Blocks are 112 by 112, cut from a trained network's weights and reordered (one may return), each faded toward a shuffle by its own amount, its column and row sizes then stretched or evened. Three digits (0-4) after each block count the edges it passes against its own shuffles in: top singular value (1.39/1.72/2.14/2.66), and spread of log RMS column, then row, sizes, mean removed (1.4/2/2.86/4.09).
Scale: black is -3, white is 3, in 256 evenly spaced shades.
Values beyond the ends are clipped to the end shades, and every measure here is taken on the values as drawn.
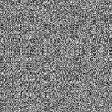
4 2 1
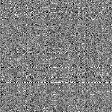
2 2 3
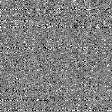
2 2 3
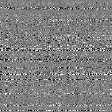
1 2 4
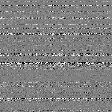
2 1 4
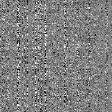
1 4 0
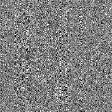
2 3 0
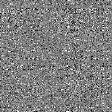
0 2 3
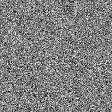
2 0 1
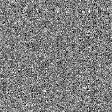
1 2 0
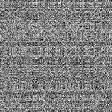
3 1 0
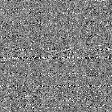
1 1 3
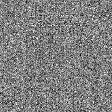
1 0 1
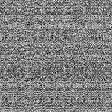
3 0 0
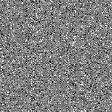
2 2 0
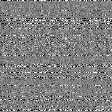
2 0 4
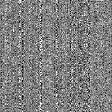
3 3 0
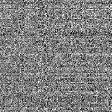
2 2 1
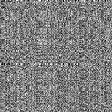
3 0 1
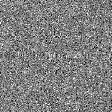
2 1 0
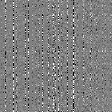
3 4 1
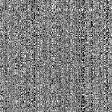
3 3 1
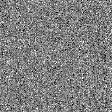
0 2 0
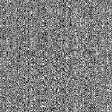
3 3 1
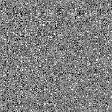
2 2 1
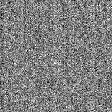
2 0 0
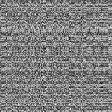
4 2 0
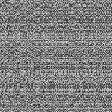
4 1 0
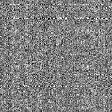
2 1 2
